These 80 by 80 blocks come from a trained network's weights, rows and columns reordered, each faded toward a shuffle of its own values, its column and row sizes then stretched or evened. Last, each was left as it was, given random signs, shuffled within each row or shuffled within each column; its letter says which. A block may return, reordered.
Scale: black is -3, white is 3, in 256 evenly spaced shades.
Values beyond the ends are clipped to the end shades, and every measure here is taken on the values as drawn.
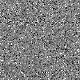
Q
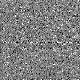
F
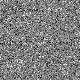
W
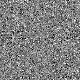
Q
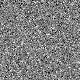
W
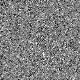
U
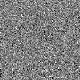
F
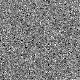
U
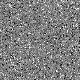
U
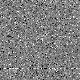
Q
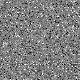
W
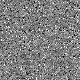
Q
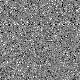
W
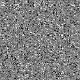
F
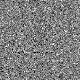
F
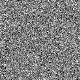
U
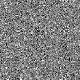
F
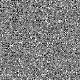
F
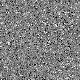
Q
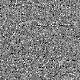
F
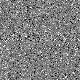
W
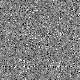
Q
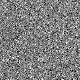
Q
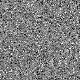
F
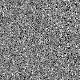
U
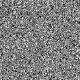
F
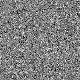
U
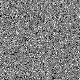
Q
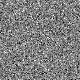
W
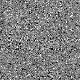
F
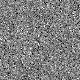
U
